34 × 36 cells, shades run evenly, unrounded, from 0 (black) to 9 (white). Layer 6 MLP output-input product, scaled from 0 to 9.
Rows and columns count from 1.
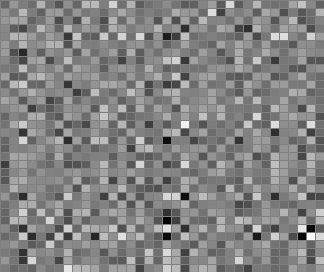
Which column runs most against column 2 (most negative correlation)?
20
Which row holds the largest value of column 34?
29
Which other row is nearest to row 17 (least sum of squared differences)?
8
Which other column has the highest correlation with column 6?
30
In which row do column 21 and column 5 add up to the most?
16
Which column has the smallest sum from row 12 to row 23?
36
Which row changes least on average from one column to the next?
22
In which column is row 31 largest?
6
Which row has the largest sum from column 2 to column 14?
27
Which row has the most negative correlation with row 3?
23
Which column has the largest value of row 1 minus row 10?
26
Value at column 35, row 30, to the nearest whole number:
9
